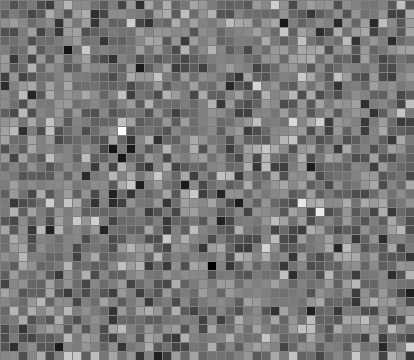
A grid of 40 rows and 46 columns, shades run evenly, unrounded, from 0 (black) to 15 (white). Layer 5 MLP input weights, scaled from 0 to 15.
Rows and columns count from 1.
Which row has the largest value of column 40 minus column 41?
12
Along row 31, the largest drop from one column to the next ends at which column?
33
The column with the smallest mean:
13
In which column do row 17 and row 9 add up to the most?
34
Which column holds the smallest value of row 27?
43
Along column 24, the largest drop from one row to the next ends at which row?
30
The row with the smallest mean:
19
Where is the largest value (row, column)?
15, 14
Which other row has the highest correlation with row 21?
8
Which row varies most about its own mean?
23
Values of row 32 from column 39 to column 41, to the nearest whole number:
9 11 6
